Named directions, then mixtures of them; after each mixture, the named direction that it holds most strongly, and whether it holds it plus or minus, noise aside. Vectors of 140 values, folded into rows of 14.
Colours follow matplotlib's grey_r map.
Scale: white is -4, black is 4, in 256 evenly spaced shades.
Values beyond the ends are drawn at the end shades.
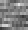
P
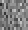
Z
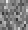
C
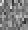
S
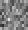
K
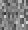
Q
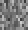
K, minus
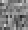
P, plus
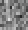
K, plus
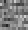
P, minus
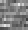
P, plus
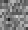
K, minus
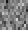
C, minus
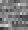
P, plus
